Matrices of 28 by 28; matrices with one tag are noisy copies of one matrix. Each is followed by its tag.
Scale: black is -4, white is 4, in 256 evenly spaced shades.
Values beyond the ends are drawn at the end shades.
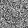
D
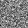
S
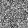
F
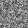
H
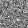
H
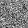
D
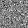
H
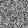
F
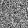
S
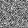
F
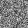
H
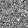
H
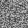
S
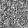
F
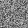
F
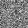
H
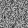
F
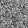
D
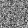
F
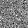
H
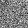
S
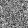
D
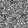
F
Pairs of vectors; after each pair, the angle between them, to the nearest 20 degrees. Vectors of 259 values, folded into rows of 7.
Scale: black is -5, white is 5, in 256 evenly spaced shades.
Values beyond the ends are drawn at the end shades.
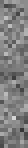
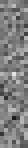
120 degrees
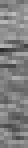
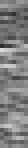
160 degrees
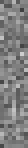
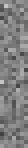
140 degrees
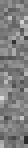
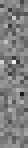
80 degrees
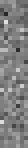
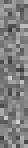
100 degrees
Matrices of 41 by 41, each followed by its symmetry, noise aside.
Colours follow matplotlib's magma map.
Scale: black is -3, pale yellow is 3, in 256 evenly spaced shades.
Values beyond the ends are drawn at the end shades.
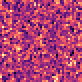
mirrored top to bottom.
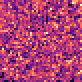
antisymmetric.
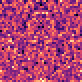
mirrored left to right.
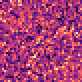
symmetric.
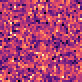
antisymmetric.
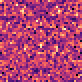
mirrored left to right.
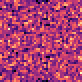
mirrored top to bottom.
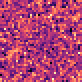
symmetric.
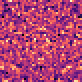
mirrored left to right.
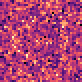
mirrored top to bottom.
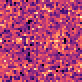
mirrored top to bottom.
